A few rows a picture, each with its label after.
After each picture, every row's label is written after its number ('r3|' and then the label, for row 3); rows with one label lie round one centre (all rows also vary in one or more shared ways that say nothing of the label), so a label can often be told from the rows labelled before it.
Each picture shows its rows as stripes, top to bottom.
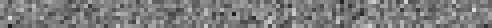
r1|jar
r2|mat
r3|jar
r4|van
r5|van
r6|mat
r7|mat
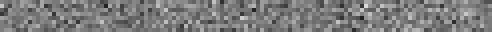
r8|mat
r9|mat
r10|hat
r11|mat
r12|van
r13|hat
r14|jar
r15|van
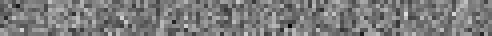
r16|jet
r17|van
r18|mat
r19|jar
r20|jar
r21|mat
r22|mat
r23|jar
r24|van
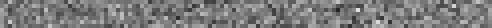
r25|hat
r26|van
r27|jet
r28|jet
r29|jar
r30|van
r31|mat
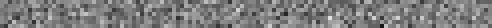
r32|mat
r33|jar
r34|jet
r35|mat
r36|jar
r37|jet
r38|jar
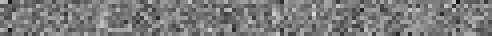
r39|jet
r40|hat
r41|van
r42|hat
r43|jet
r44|hat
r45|van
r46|jet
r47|mat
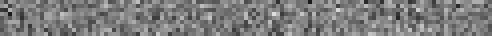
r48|jar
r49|jet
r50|hat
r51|jet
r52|jet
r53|van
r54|hat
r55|hat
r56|hat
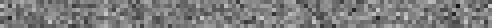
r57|hat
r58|jet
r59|van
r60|hat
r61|jet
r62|jet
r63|jet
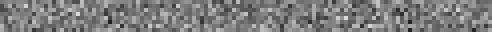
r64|van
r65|van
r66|mat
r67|van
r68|jar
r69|jar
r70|mat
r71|jet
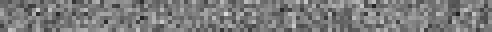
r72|jet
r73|jet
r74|mat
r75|jet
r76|mat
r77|mat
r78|jar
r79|van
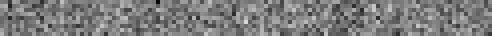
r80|jet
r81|jet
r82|hat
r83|van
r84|jet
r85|van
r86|hat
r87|jet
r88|mat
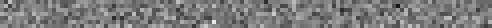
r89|van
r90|mat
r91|jar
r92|jar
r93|hat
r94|mat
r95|mat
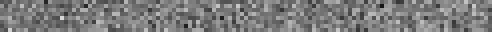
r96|mat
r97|jar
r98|mat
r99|hat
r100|van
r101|hat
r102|hat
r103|hat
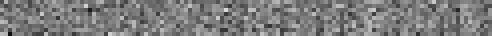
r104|hat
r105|mat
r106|jet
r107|mat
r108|van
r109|mat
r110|hat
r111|mat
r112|jet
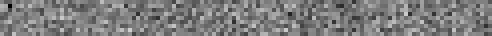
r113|van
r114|jar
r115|jet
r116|jar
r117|van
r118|van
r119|mat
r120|van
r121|mat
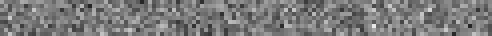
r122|jar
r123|jet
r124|jar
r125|van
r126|van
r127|jar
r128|hat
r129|hat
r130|hat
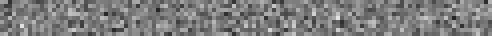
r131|jet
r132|jar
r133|jet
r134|mat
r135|hat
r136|jar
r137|jar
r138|mat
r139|jet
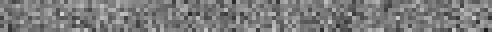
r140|van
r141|van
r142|jet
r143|van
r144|hat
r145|jar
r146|jet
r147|mat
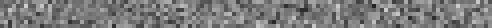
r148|hat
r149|mat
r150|jar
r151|van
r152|jar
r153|jet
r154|jet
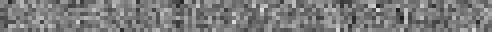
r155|jar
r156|jar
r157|hat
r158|jar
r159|van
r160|jar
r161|jar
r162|mat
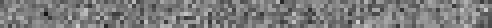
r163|mat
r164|jet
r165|van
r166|mat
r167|hat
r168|mat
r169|mat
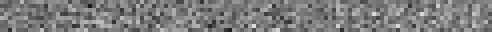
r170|jar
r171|jet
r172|mat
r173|hat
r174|jet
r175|van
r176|hat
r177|mat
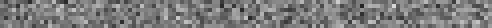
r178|hat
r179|van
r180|mat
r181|jar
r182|van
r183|mat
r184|jet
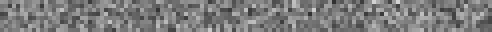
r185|van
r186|jet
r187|van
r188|jar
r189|hat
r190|hat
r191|van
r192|van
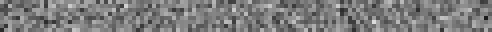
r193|mat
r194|mat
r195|jar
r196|jar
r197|jet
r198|van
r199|van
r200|van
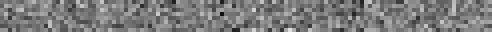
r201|van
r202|van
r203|jar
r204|van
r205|jet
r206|jar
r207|mat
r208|hat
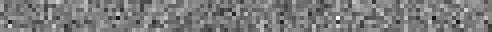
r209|mat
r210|mat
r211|mat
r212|van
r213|jar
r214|jet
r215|hat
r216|hat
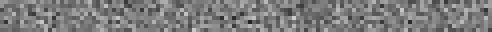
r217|jar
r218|jar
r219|mat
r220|mat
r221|van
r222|jar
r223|van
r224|hat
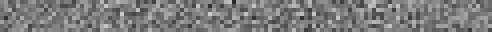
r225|van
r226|hat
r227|mat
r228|jet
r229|jar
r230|van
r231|jet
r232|jar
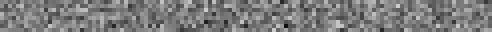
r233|mat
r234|jar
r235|mat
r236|van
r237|hat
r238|hat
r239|mat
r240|jar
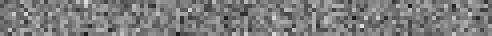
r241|mat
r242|hat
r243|hat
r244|mat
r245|van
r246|jar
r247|jet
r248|van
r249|jar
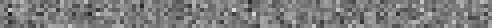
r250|jar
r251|jet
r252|jar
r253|jet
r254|jar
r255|mat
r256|jet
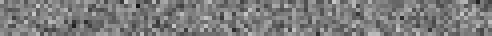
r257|mat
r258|hat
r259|mat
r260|van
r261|van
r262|jet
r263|jet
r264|van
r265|hat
